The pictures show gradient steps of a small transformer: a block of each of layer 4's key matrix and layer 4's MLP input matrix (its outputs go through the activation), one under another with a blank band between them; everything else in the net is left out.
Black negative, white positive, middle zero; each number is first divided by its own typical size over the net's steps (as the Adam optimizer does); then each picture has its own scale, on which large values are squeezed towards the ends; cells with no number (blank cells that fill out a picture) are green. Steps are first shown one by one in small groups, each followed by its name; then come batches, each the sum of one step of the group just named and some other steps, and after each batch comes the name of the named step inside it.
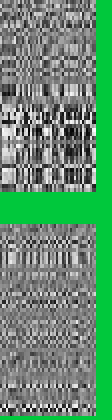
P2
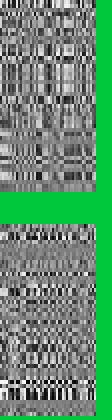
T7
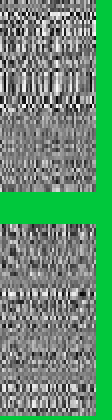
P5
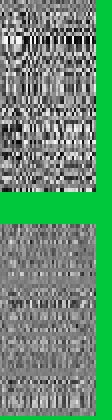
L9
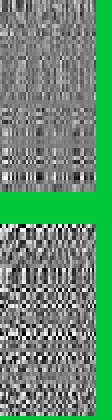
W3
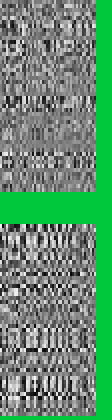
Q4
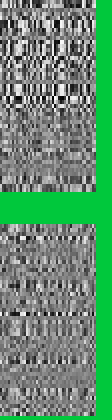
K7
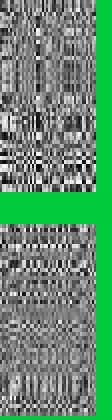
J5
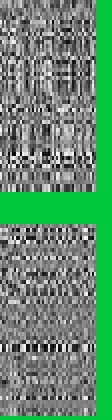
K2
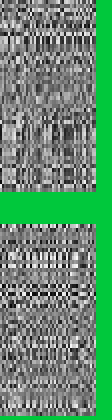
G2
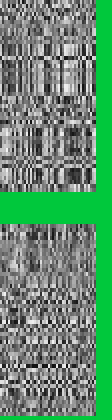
T7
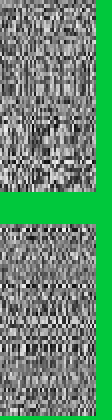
K2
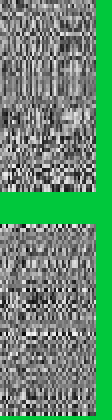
W3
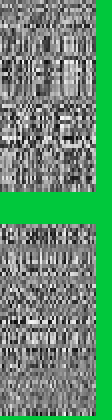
G2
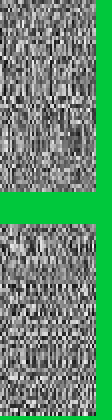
K7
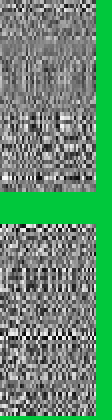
W3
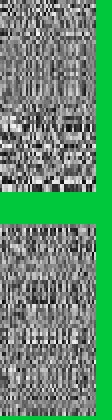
J5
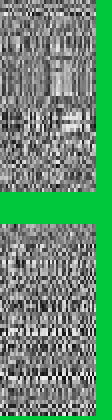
L9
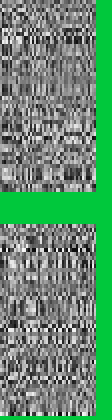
L9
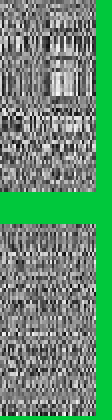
L9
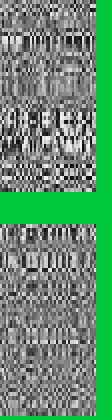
L9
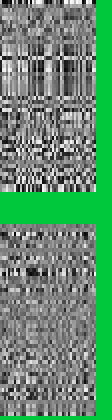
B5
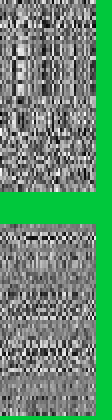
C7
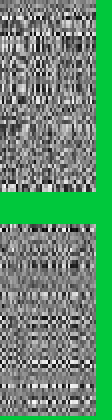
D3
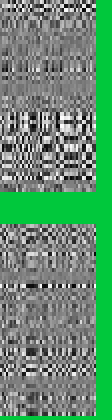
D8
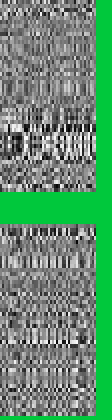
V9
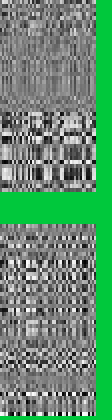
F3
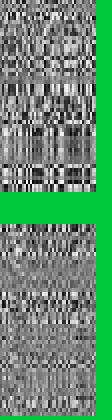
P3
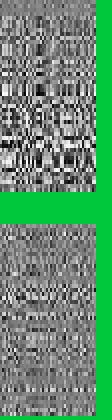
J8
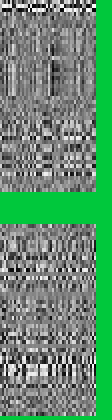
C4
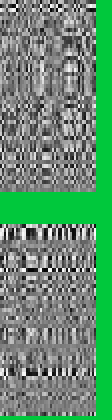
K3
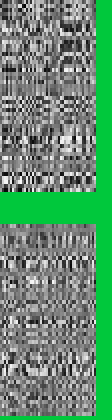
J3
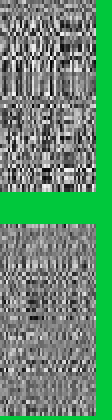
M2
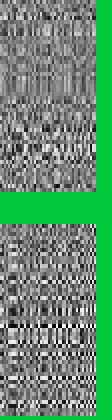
V9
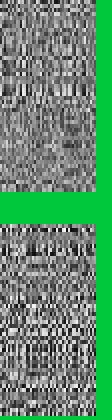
D3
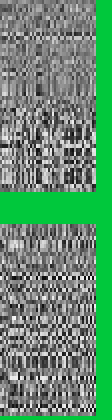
J8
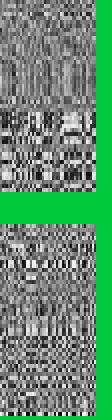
F3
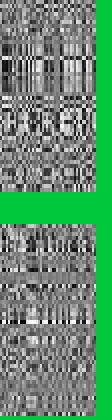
D8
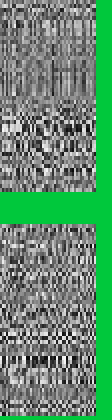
C4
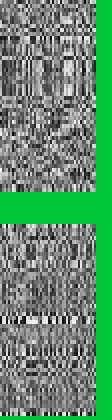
C7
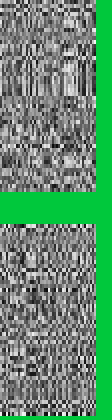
K3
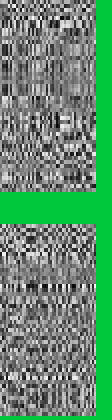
D8
